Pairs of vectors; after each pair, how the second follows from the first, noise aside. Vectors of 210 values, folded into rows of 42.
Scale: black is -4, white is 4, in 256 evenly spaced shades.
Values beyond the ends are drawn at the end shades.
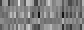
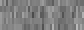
wrapped around, negated, shrunk.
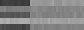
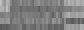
wrapped around, negated, shrunk.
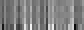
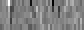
reversed, negated, partly zeroed.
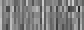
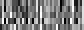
reversed, scaled up.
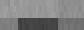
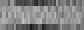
wrapped around.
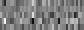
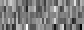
wrapped around.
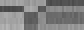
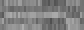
wrapped around, negated, shrunk.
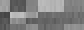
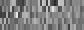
sign-scrambled.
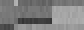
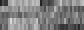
wrapped around.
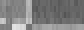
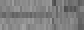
wrapped around, negated, shrunk.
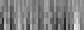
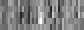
wrapped around.
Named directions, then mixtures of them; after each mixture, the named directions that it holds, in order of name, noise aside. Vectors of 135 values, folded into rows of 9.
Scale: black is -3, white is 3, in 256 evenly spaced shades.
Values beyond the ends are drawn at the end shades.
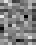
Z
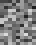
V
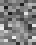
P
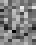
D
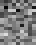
P, V.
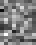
D, V, Z.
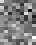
P, Z.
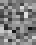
D, P.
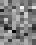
D.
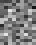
V.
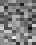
P.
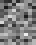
V.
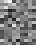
V, Z.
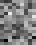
P, V, Z.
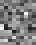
D, P.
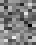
P.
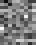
Z.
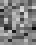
D.
